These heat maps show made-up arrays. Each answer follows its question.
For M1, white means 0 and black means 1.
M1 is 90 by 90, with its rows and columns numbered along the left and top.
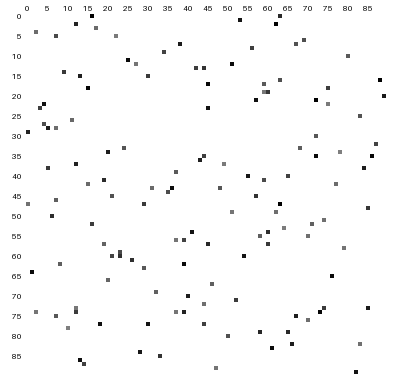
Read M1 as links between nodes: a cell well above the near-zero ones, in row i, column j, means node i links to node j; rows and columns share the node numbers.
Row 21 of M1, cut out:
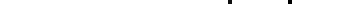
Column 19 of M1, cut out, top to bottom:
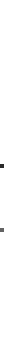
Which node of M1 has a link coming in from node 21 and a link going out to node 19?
node 57
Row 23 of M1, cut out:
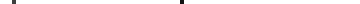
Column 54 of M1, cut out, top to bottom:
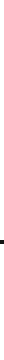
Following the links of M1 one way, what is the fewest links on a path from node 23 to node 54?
4
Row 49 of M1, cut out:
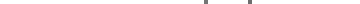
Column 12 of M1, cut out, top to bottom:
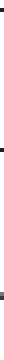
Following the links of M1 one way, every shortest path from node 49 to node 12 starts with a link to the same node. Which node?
node 51
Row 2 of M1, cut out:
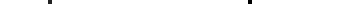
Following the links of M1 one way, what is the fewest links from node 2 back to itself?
4
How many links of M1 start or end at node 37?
5
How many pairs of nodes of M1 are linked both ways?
7
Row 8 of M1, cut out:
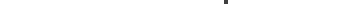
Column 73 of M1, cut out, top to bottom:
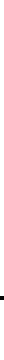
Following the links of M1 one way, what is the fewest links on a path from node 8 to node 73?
6
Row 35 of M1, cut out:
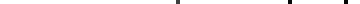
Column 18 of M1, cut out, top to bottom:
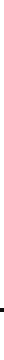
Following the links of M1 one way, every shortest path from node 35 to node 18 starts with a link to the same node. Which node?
node 86
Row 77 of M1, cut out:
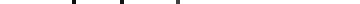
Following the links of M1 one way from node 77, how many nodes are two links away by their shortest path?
4
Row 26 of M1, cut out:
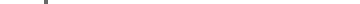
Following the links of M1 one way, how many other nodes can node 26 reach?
4
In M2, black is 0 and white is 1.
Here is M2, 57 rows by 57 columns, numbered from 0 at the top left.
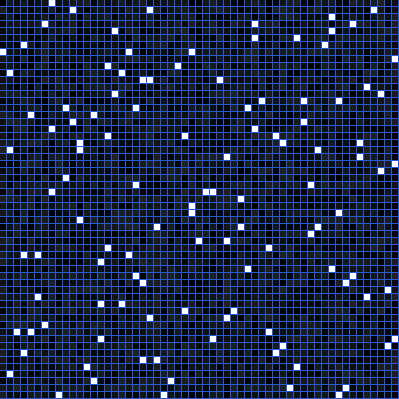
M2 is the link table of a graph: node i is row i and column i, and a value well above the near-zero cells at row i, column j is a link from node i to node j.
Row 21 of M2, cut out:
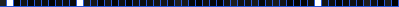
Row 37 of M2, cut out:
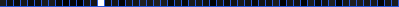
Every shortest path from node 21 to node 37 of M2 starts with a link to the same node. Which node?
node 1
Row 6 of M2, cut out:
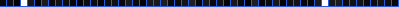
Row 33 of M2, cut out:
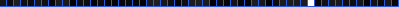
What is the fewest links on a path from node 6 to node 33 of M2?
7
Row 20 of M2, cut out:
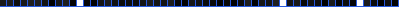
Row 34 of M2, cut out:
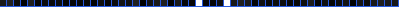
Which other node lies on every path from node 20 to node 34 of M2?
node 32
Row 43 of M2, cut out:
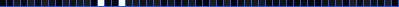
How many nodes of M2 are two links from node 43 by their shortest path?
3
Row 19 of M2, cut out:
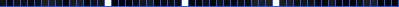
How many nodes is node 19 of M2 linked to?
3
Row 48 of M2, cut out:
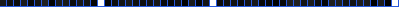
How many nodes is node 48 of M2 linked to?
3
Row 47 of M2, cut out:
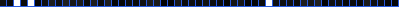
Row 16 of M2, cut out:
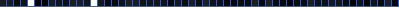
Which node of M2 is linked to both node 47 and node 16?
node 4
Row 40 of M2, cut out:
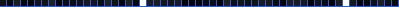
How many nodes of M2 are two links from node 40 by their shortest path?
3
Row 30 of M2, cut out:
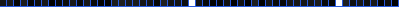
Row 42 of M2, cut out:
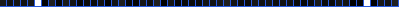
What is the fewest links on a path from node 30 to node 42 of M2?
6
